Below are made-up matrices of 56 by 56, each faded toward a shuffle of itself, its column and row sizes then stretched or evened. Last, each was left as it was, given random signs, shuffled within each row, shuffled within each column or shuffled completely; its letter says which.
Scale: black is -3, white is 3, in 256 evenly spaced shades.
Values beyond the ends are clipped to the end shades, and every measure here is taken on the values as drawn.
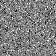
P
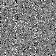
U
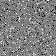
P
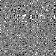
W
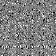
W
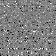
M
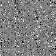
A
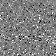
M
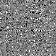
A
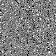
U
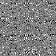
W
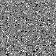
A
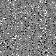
U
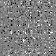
W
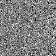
U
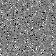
U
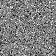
P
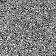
M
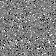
M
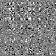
W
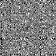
A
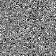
A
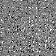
A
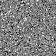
P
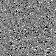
P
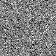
U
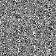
U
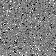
P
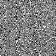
U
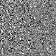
A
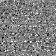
M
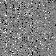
U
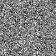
U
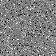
P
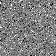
P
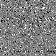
M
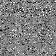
M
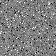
P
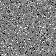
P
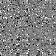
W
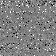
M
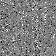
U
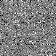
M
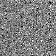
U
